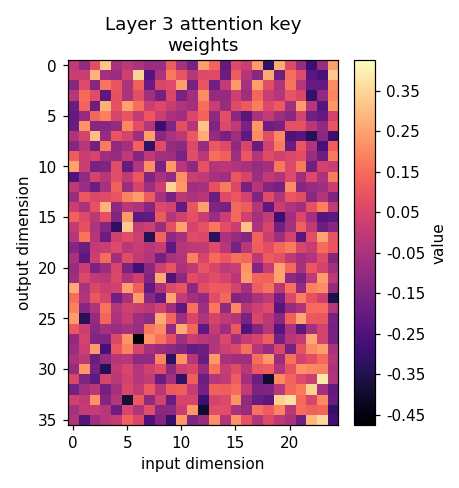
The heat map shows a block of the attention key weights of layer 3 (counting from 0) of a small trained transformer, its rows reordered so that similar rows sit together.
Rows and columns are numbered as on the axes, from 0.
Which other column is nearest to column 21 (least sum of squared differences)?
14
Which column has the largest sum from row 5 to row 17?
12
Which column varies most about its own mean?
23
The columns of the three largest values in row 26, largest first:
10, 8, 7
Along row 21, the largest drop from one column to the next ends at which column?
9
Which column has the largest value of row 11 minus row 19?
24
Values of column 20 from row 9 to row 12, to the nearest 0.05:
0.05 0.05 0.05 0.2
